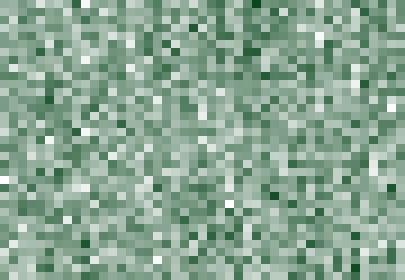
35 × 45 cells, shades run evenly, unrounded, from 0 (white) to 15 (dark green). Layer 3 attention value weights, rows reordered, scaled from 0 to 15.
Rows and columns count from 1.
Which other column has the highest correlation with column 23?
44
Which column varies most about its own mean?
40
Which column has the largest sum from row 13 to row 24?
30
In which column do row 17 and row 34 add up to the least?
10
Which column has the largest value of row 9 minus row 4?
34
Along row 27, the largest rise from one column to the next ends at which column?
36
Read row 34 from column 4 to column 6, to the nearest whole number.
3 11 12
